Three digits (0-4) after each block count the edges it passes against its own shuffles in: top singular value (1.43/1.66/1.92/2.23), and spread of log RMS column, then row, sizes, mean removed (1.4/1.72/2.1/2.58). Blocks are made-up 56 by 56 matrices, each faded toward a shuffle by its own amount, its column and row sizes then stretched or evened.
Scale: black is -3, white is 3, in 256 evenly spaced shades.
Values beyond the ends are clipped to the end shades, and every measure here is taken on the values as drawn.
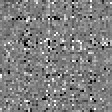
1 3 3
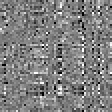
4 4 2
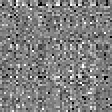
4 2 2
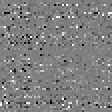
1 2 4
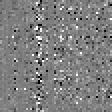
0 4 3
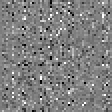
0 4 1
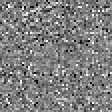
1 1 2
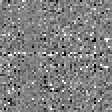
1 4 3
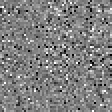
2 1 1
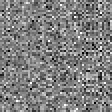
4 2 0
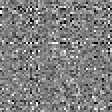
3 3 3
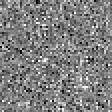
0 1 0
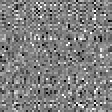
4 3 1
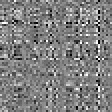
4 4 4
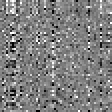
4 4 1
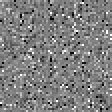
1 2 0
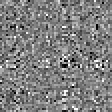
3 3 2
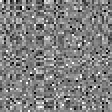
4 0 1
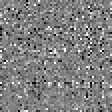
2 2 3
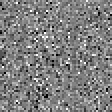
0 3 0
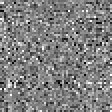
3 0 2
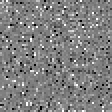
0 0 1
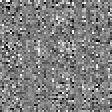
0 4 1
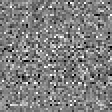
2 1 3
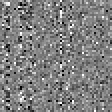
2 4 0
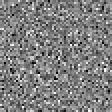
2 0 0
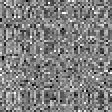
4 0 0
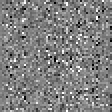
0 4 1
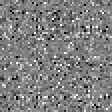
1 0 3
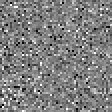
1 1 0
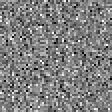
2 0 0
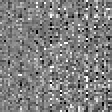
3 4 0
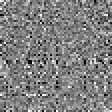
3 3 4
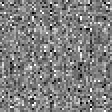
3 3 0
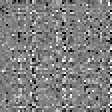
4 4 1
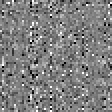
1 4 0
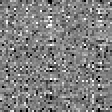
3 3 1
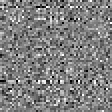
4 1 3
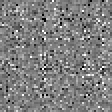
2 2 3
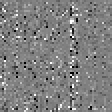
1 4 1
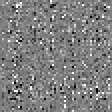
0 4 2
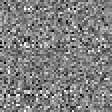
2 3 2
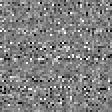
0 0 4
